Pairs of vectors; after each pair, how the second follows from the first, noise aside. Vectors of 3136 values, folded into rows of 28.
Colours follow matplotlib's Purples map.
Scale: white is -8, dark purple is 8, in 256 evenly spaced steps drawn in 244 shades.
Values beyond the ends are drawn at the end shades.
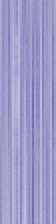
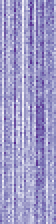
reversed, negated, scaled up.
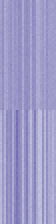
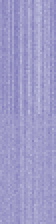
reversed, negated, shrunk.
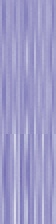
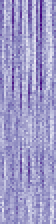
reversed, negated, scaled up.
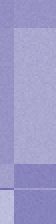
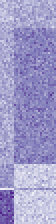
negated, scaled up.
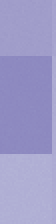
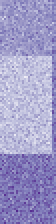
negated, scaled up.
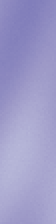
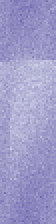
wrapped around, negated.
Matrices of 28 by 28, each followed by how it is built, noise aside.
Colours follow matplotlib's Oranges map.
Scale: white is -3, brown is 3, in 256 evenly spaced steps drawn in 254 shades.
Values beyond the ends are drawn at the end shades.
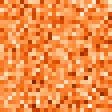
noise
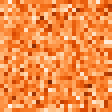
noise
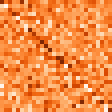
diagonal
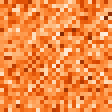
Hankel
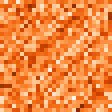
Hankel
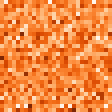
repeating columns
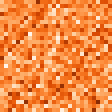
Hankel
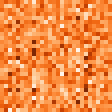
uneven columns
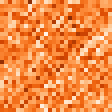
Hankel
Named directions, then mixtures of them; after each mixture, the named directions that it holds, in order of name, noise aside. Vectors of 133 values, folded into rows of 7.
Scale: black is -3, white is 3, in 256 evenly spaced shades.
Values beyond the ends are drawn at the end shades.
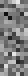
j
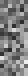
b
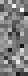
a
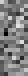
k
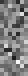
b, j, k.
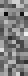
j.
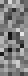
a, b, j.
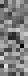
a, b, j.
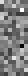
a, k.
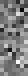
b, j, k.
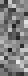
a, b.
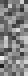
b.
